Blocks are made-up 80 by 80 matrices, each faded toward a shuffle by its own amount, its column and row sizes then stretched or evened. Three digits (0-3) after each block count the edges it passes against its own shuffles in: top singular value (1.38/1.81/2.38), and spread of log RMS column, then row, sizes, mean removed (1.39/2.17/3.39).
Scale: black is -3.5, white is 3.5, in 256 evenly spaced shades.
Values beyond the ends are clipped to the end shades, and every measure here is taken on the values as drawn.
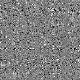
1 2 2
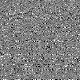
2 0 2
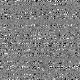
1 0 3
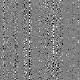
2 3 0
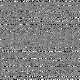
1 0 3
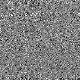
1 1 2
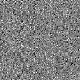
2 1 0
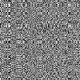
3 2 1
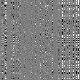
3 3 1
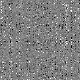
1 2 1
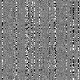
3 3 0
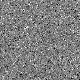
1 0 0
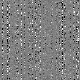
1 3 0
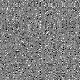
2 1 0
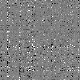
1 2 2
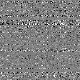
1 1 3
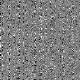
1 3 0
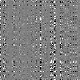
3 3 2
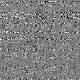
1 1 3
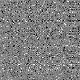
2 1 1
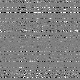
2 1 3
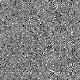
2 1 0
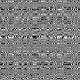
3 0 3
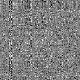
2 2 0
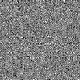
2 0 1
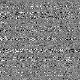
0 1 3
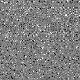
2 0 1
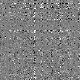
2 2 2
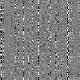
3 3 0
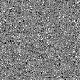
1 1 0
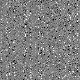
0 2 0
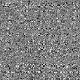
2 1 2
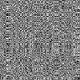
3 2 1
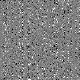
1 2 0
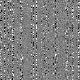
2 3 0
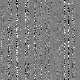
1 3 0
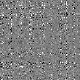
1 2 2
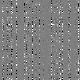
1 3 2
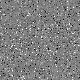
0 0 1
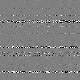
3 1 3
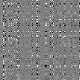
3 3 2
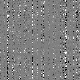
1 3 1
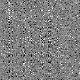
2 2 1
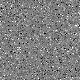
0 0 1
